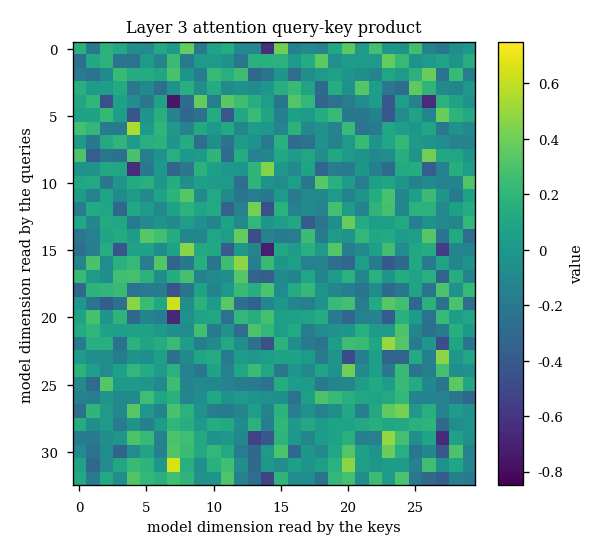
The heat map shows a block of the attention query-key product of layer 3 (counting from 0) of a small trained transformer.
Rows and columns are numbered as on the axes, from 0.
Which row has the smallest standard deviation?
28
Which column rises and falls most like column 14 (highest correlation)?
27
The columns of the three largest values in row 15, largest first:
8, 19, 23
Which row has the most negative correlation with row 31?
20
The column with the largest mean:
24
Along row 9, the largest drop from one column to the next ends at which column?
4
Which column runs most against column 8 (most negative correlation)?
14
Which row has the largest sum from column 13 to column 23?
1
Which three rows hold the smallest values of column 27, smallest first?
29, 15, 22
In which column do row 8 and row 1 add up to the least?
3
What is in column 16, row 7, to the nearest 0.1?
-0.3
